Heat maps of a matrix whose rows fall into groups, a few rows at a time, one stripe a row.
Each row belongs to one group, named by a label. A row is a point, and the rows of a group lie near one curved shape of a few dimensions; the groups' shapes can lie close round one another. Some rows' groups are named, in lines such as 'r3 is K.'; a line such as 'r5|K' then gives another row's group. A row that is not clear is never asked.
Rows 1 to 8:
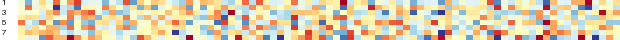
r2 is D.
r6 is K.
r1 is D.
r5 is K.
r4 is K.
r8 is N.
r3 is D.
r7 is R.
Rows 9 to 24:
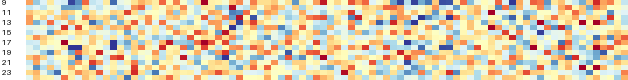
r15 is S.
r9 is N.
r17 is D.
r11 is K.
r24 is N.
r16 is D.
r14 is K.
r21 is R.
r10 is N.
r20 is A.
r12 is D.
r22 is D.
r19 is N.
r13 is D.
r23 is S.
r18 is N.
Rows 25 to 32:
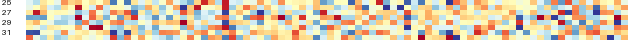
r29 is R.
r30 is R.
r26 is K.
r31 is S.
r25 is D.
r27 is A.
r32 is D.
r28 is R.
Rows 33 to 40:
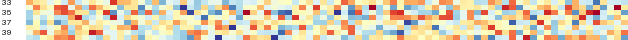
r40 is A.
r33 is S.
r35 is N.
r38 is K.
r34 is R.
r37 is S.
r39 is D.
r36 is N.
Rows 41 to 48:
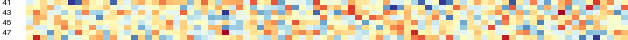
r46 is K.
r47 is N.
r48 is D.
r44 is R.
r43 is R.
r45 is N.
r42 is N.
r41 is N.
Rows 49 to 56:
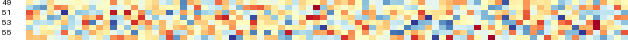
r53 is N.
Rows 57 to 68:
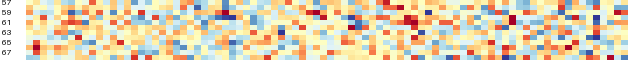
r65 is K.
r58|K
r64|N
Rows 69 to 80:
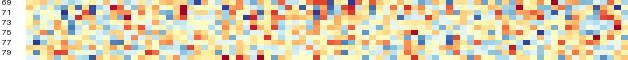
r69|D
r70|R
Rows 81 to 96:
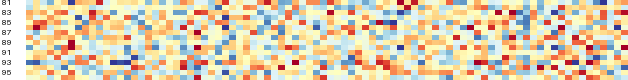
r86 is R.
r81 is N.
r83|D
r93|S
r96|N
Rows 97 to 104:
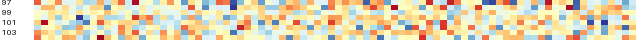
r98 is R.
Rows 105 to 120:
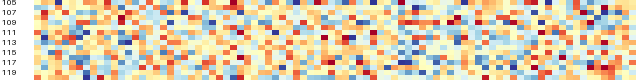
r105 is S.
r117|N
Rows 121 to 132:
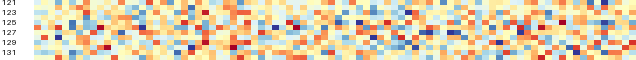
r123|K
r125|D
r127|N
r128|S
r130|R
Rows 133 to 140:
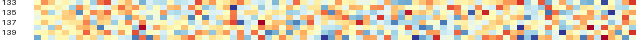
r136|R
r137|K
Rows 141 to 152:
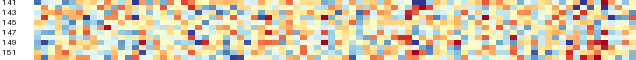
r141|S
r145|D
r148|N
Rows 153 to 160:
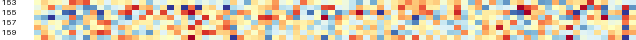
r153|N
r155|R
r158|R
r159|D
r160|R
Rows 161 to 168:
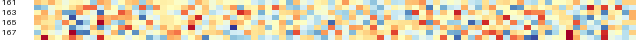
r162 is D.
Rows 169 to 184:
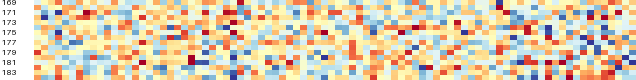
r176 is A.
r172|D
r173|R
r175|S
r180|R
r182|D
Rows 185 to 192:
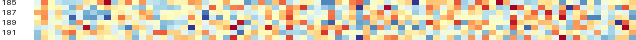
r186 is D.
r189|D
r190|R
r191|N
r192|D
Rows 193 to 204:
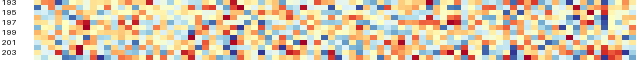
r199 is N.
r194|S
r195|D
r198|K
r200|R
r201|S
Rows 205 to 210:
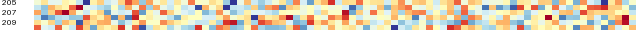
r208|R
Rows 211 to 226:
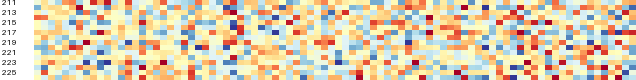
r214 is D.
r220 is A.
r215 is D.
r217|D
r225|R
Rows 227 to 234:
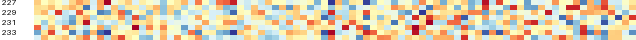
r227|R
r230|D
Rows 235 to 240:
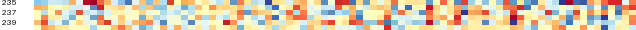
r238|D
